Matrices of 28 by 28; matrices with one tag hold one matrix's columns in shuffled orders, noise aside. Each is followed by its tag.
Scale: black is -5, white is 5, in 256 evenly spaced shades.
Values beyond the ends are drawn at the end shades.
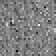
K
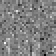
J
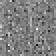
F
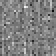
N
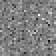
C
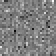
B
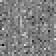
F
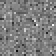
K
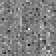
F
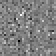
C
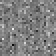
F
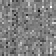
N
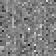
F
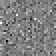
C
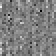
N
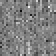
N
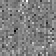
B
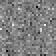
K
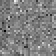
B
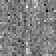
N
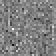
F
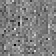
F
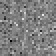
C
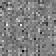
K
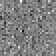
B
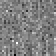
J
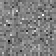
C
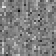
N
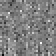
J
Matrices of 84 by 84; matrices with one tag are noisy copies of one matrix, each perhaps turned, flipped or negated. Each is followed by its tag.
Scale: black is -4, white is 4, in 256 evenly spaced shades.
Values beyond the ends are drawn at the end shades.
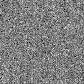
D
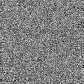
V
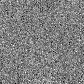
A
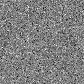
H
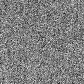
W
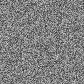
H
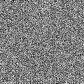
V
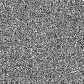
D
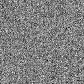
D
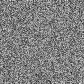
V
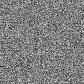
V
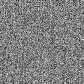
V
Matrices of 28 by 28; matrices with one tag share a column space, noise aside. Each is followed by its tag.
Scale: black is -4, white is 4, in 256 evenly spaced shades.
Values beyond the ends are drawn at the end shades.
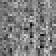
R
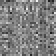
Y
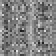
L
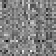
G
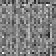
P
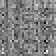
G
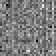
G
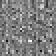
G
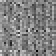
L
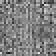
P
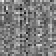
Y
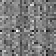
L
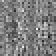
R
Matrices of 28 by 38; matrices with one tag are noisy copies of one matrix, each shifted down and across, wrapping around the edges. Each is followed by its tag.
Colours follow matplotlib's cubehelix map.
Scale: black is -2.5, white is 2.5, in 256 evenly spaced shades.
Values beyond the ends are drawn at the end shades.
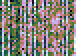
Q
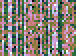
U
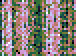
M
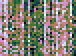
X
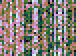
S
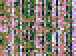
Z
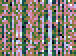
U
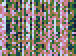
S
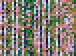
Q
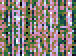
S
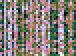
S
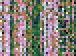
M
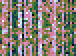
Z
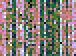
X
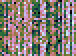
S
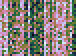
X
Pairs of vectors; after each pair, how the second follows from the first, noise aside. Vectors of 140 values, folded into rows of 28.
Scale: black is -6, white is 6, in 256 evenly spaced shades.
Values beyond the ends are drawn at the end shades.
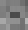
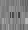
partly zeroed.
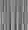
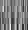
negated, scaled up.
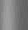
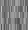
shuffled.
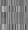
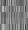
copied.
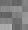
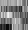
negated, scaled up.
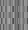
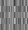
reversed, negated.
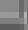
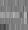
partly zeroed.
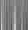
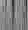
reversed, negated.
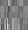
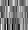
negated, scaled up.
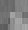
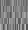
sign-scrambled.
